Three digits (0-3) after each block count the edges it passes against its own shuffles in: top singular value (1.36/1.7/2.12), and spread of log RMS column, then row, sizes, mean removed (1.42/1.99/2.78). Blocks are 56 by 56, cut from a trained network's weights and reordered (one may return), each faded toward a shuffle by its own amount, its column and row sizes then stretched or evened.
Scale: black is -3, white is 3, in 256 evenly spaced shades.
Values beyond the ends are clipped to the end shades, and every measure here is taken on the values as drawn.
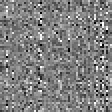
1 3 0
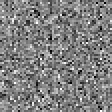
1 1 0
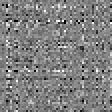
2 3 2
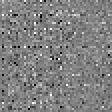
0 2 2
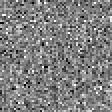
1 0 1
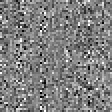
0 3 0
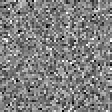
1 1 0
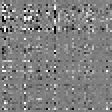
1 3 3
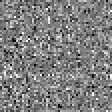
0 2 1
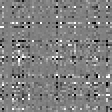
1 3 3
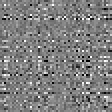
3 2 3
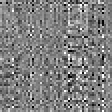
3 3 2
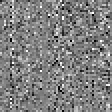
0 3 0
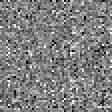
1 2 1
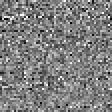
0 0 2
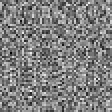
3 1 0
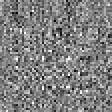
2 1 1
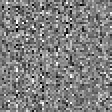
1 3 0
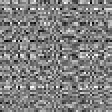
3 0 3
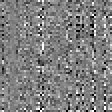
3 3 1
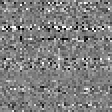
0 1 3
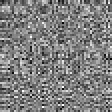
3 2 1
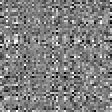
3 3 2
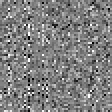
1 3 1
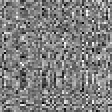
3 3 0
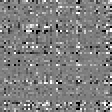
1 3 3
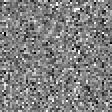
0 2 0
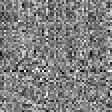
2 1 1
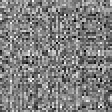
2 1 1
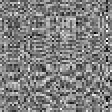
3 1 0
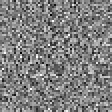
2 0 0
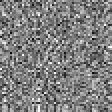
3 1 0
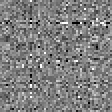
2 2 1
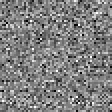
1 0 2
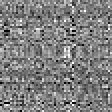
2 2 1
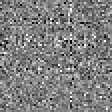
1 0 2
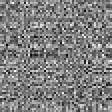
3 0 2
